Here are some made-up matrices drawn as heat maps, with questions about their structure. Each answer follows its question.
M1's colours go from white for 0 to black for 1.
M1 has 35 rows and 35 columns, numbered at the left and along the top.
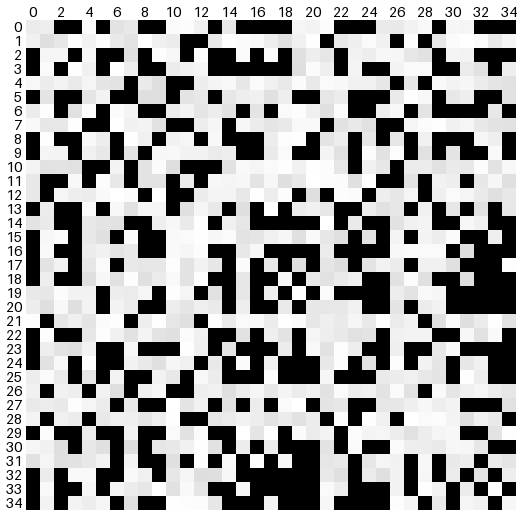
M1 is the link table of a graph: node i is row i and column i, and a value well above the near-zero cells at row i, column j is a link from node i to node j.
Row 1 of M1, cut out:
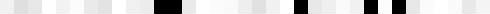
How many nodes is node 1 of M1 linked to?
5
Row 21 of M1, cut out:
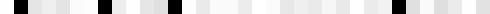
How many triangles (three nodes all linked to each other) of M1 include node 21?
3
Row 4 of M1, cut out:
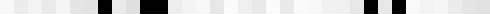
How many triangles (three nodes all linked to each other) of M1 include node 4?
8
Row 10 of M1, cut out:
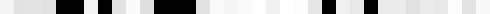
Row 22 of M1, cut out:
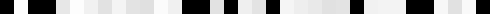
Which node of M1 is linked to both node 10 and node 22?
node 13
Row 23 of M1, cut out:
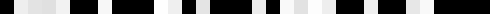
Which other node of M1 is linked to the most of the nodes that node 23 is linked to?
node 20
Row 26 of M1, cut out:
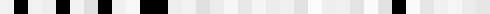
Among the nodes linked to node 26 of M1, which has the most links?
node 11
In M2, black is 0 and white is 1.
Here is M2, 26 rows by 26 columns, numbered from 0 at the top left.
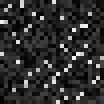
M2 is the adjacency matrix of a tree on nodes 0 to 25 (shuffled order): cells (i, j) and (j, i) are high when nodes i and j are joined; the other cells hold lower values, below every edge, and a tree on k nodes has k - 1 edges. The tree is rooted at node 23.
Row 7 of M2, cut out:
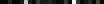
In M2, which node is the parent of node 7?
6
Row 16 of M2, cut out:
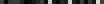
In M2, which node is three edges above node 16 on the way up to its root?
13
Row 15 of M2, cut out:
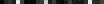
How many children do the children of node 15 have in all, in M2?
2
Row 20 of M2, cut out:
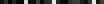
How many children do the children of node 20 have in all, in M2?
4
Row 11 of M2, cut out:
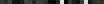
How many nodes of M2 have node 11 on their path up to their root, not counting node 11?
6
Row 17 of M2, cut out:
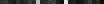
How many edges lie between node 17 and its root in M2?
6
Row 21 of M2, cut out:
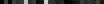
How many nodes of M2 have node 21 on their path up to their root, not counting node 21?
7
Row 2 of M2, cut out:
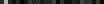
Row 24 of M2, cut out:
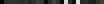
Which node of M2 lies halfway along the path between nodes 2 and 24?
0
